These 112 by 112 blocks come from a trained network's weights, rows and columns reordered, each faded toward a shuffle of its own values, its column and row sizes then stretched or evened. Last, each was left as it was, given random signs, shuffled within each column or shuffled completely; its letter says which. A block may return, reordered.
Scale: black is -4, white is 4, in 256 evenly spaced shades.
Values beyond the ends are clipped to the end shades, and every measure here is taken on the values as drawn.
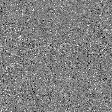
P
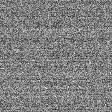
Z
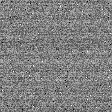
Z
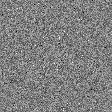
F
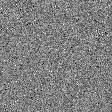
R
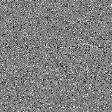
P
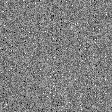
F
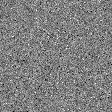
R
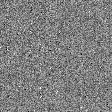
F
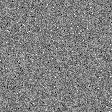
R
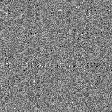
Z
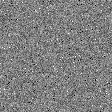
R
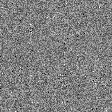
P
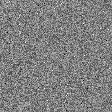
F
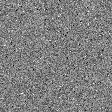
R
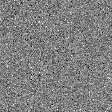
F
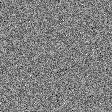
R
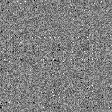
Z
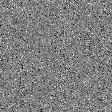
F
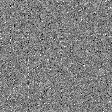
F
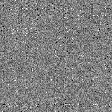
Z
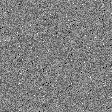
F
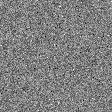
R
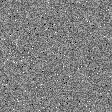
R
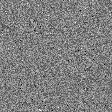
P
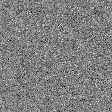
R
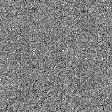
Z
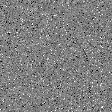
F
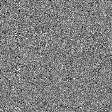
P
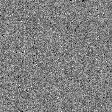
F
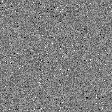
P
